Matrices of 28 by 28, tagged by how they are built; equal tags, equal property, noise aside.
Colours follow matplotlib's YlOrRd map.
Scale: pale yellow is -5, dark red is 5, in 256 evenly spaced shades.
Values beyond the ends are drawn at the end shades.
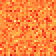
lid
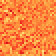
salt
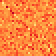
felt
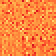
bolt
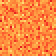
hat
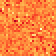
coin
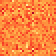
bolt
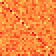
felt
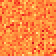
coin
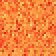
lid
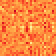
bolt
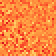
salt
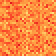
hat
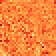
salt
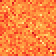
felt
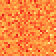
hat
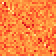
felt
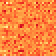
bolt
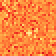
coin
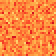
lid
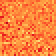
salt
